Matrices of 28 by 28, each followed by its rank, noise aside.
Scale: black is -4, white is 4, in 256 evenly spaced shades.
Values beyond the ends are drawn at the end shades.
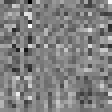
four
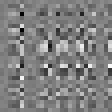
two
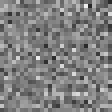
eight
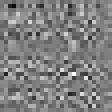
four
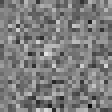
six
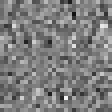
six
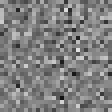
eight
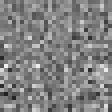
six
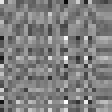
two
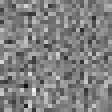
eight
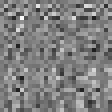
four
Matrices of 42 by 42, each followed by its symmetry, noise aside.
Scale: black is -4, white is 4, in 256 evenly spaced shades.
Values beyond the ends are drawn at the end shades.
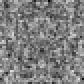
mirrored left to right.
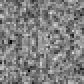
mirrored top to bottom.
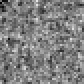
symmetric.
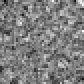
symmetric across the other diagonal.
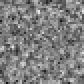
no symmetry.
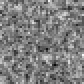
no symmetry.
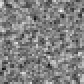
same after a half turn.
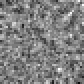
symmetric across the other diagonal.
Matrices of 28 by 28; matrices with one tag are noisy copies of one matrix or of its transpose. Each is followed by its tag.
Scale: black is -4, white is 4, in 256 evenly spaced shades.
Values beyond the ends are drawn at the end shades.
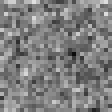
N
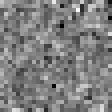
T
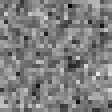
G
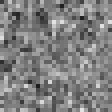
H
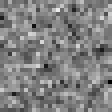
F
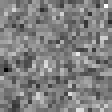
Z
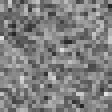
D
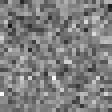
D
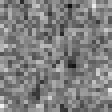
G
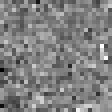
Z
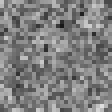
T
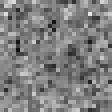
N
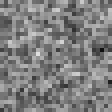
F
